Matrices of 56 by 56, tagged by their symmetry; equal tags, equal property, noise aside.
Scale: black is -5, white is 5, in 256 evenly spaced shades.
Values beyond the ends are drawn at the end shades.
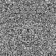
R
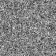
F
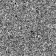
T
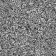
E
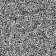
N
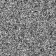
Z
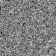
T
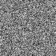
N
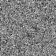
T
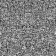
R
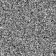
N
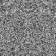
R
